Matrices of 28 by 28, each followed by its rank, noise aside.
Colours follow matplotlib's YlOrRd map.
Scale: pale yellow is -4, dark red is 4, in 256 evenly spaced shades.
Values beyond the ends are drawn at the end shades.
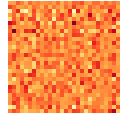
six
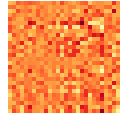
four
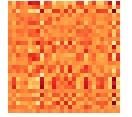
two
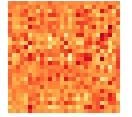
four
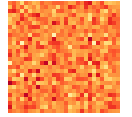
six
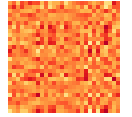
three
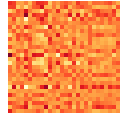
three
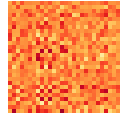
four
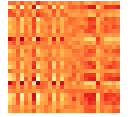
one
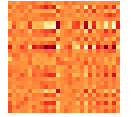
one
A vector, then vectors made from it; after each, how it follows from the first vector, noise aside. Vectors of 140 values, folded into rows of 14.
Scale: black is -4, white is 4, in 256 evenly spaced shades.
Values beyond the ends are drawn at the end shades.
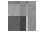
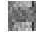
wrapped around, negated.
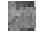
wrapped around, partly zeroed.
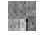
negated, partly zeroed.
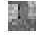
wrapped around, negated.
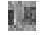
wrapped around.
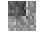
wrapped around.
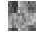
wrapped around.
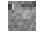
wrapped around, partly zeroed.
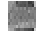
wrapped around, partly zeroed.
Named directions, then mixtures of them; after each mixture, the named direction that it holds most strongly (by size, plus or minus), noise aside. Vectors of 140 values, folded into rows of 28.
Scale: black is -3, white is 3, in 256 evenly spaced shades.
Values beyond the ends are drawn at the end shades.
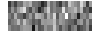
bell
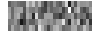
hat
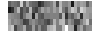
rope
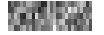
bell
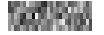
hat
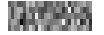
hat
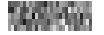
rope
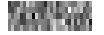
hat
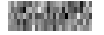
bell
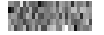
rope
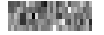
hat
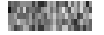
bell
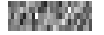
hat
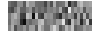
hat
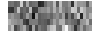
rope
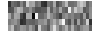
hat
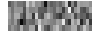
hat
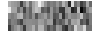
rope
